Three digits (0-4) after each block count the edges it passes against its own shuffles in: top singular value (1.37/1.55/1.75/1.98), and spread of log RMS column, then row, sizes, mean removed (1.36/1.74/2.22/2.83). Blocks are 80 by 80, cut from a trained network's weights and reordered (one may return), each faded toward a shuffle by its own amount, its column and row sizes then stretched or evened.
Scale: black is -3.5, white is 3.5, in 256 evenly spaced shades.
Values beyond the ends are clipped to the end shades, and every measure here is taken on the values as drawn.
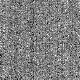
0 1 0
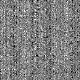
3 3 2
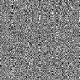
4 3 1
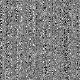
0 4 0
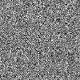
2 1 1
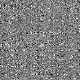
0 1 3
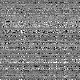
3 2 4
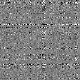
2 3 4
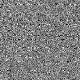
2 0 3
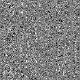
0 4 1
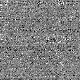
0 0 2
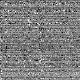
4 1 2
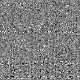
0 1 3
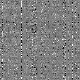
2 4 0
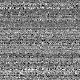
4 0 3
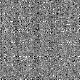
1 1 3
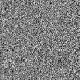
3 1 0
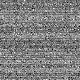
4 0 1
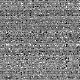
3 2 3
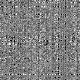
3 3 3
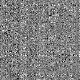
1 2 3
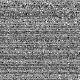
4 0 1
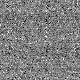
0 1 0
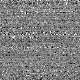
1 0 3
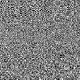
4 0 3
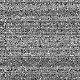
4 2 0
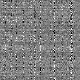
2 4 0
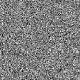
1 1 0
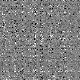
0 3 3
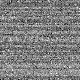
4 0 0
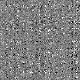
0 3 3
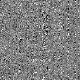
1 4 0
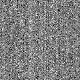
1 1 0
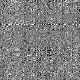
1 0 4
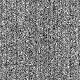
2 0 0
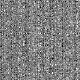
2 3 2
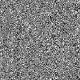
2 2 0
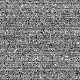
3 1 0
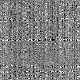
4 2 4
